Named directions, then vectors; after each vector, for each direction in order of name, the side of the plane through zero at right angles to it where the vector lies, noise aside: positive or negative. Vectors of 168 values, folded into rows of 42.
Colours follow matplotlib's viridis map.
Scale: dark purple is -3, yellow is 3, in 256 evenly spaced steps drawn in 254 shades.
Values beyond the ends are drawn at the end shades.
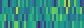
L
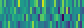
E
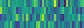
positive, negative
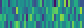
negative, positive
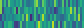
positive, negative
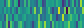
negative, negative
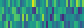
positive, negative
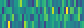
positive, positive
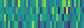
positive, positive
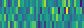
positive, positive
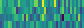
positive, negative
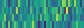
positive, positive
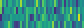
positive, negative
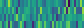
negative, negative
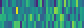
negative, positive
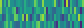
positive, negative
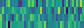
negative, negative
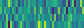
negative, negative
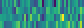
negative, positive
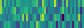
positive, negative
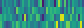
negative, positive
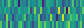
negative, negative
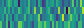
negative, negative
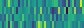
negative, negative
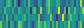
negative, negative
